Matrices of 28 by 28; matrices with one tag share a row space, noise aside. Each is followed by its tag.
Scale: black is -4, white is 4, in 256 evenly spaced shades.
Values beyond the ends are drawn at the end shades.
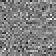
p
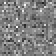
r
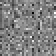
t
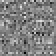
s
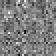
r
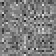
s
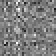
r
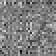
p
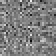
p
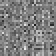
s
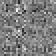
r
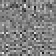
s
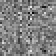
p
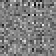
s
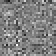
r
